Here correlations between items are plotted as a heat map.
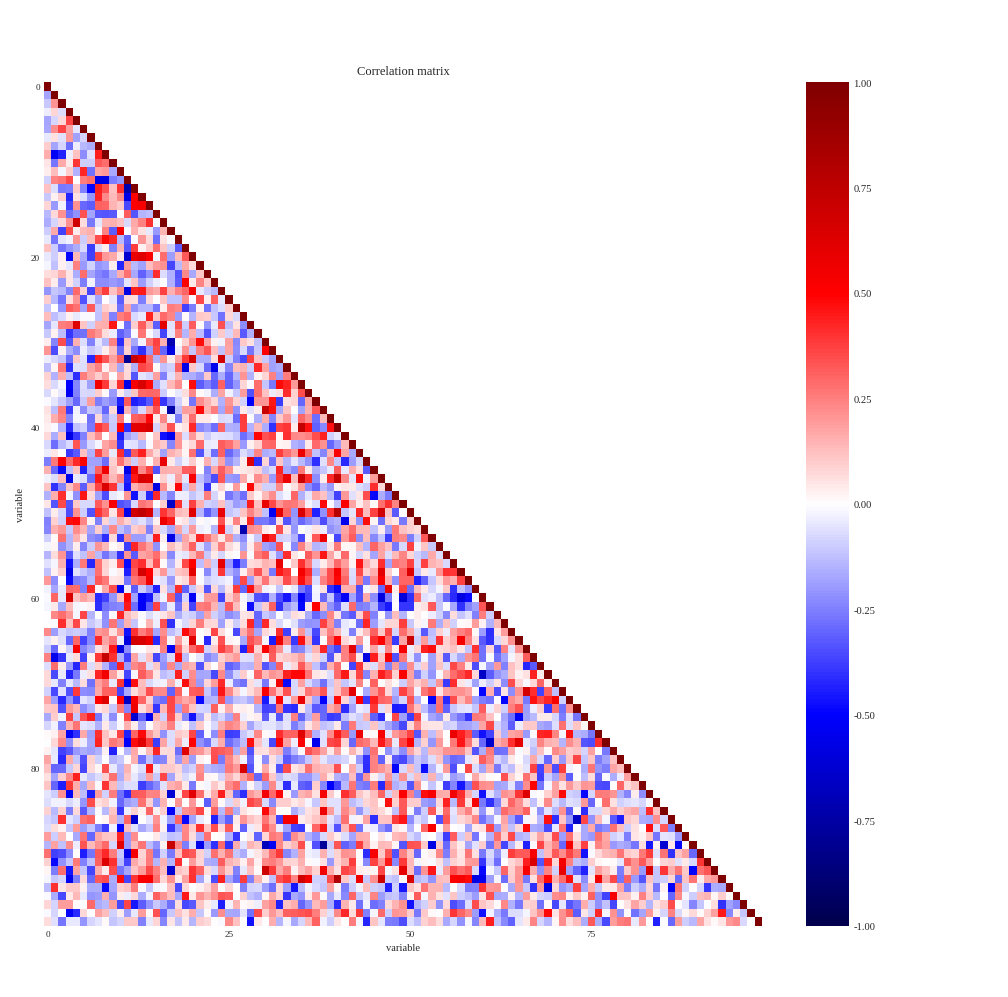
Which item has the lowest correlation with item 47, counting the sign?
15
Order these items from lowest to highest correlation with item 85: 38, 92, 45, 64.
45, 64, 92, 38
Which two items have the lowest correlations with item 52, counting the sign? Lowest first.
27, 80
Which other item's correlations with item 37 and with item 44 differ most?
28
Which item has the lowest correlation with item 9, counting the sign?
78
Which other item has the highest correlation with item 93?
40
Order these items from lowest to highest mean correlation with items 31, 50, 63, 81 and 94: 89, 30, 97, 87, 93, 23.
89, 97, 93, 23, 87, 30
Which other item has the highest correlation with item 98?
61
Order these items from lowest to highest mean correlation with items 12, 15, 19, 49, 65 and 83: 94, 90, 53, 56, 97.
94, 97, 53, 90, 56
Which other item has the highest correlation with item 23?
19
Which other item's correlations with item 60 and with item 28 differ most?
49
